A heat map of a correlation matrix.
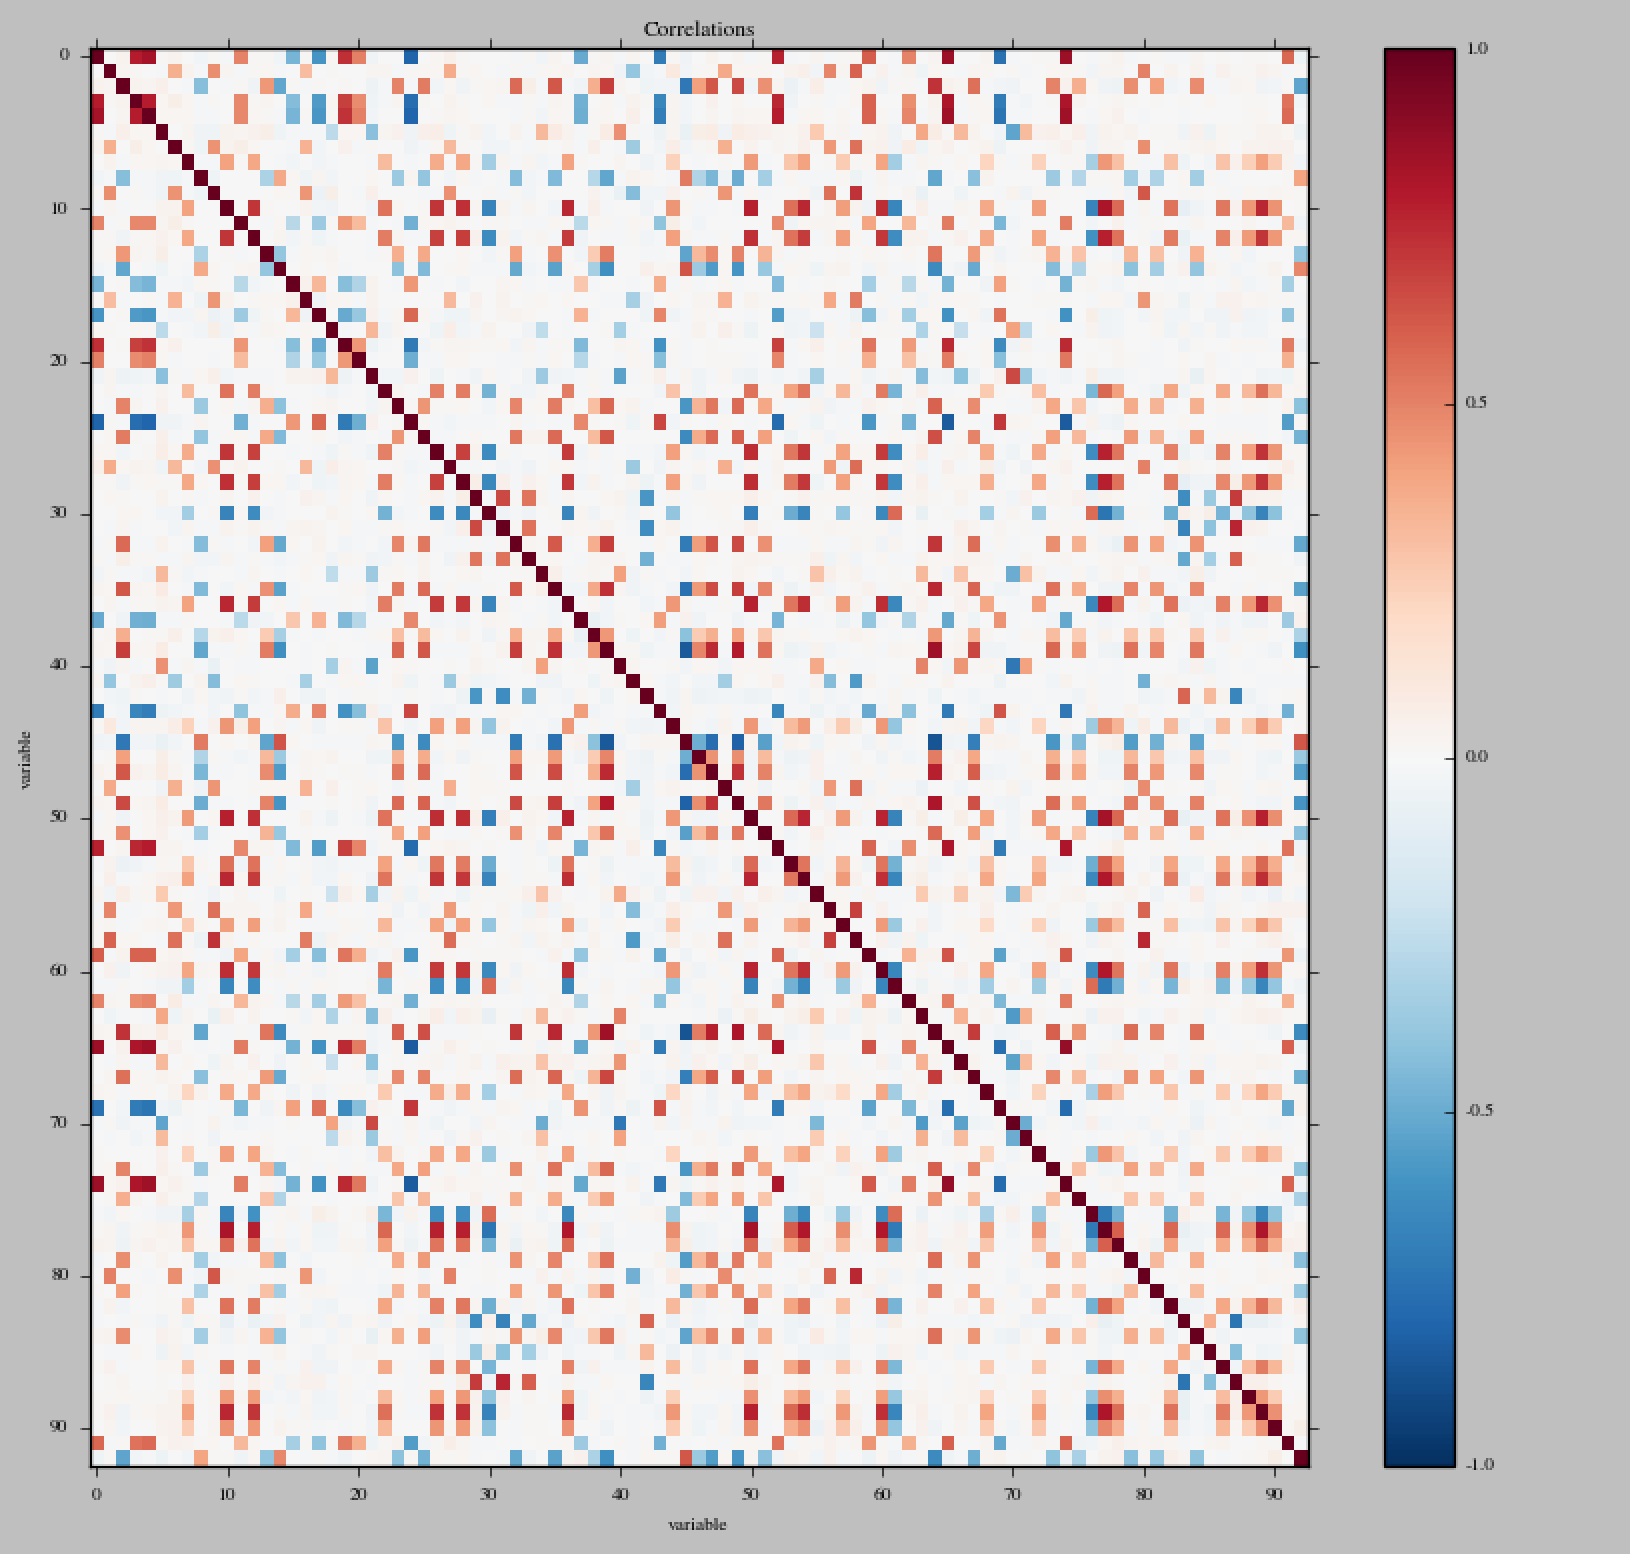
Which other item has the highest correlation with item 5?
40
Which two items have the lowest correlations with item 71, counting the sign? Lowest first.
70, 21
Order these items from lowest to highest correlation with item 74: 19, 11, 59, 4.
11, 59, 19, 4
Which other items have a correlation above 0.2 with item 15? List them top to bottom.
17, 24, 37, 43, 69
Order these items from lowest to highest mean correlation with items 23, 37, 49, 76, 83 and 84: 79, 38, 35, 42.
42, 38, 79, 35
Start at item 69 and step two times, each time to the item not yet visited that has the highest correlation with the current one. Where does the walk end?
43
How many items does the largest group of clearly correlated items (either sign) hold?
25
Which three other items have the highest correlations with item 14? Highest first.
45, 92, 8
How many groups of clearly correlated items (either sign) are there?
6
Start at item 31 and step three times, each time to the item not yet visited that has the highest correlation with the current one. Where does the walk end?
33
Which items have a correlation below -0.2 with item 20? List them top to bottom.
15, 17, 24, 37, 43, 69
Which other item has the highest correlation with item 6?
58
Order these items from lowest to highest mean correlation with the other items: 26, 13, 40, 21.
21, 40, 13, 26
